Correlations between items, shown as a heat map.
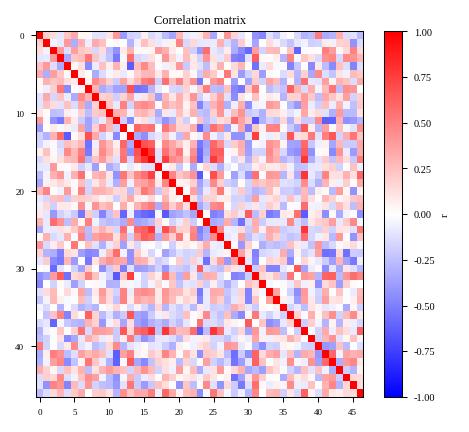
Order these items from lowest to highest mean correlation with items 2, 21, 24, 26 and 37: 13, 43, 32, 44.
32, 43, 44, 13
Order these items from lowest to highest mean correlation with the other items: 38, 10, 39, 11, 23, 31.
23, 11, 39, 10, 31, 38
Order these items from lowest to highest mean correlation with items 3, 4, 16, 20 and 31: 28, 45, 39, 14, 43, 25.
28, 39, 45, 43, 14, 25
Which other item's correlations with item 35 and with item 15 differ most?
16
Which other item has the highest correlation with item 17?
2
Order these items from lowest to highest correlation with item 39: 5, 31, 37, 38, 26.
5, 26, 38, 37, 31
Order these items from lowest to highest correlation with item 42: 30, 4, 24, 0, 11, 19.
11, 4, 0, 30, 19, 24
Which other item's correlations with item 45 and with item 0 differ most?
31
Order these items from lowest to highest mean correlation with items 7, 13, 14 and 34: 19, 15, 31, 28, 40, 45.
28, 40, 15, 19, 45, 31
